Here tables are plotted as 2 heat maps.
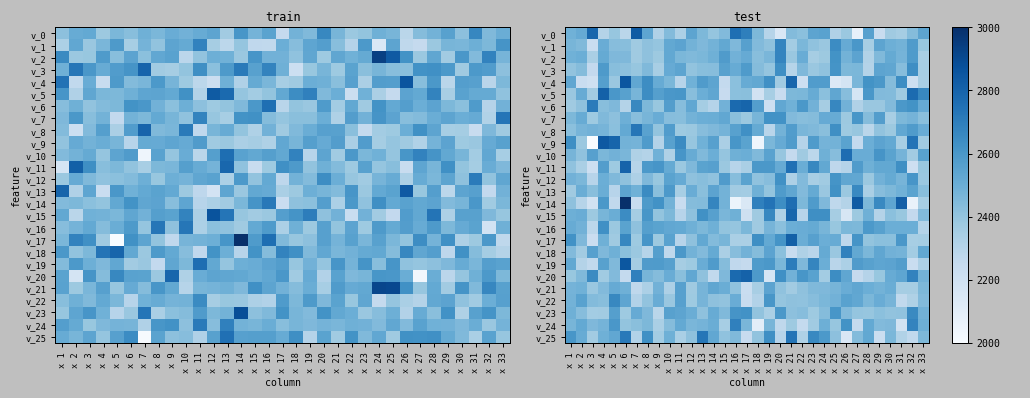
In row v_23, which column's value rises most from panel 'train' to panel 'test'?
x 5
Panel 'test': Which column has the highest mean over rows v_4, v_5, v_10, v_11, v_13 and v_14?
x 6
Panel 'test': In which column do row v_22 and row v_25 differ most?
x 26
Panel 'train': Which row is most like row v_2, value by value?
v_21
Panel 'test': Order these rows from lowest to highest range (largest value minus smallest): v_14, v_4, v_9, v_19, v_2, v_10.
v_2, v_10, v_19, v_4, v_9, v_14
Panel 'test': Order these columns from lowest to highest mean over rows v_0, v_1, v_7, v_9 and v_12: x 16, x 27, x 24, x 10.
x 27, x 24, x 10, x 16
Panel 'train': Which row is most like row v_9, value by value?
v_22
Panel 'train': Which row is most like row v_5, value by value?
v_15
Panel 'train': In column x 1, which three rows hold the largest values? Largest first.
v_13, v_4, v_2
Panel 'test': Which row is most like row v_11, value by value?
v_19
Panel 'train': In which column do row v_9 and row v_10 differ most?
x 7
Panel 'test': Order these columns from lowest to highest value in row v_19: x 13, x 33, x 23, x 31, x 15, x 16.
x 16, x 33, x 15, x 13, x 31, x 23
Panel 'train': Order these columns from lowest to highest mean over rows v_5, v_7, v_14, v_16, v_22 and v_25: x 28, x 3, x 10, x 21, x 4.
x 21, x 4, x 3, x 10, x 28
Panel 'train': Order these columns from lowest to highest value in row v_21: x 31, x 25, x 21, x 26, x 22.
x 31, x 22, x 21, x 26, x 25
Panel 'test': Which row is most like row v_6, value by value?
v_20
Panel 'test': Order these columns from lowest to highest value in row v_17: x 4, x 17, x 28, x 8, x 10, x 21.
x 17, x 28, x 4, x 10, x 8, x 21
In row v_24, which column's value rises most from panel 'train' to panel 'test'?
x 32
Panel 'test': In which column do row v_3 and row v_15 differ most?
x 21
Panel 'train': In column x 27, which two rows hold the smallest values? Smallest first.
v_20, v_1
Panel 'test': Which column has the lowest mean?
x 3
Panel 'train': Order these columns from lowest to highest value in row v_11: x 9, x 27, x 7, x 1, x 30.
x 1, x 7, x 30, x 9, x 27
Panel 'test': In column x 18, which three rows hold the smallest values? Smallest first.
v_9, v_24, v_5
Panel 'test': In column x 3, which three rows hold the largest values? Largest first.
v_0, v_6, v_20
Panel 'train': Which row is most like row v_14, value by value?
v_6
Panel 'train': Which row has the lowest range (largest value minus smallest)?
v_9
